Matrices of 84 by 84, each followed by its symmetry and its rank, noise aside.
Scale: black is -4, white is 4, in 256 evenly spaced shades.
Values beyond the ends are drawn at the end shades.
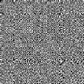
symmetric, rank eight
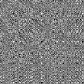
symmetric, rank six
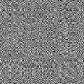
antisymmetric, rank eight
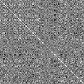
symmetric, rank six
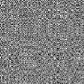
no symmetry, rank eight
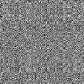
no symmetry, rank seven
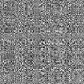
no symmetry, rank seven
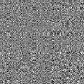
antisymmetric, rank eight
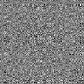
no symmetry, rank eight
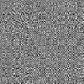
antisymmetric, rank six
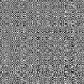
no symmetry, rank six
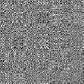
symmetric, rank seven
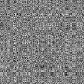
no symmetry, rank seven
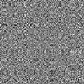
antisymmetric, rank eight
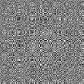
symmetric, rank six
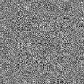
no symmetry, rank eight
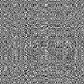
no symmetry, rank six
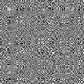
symmetric, rank six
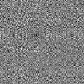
no symmetry, rank eight
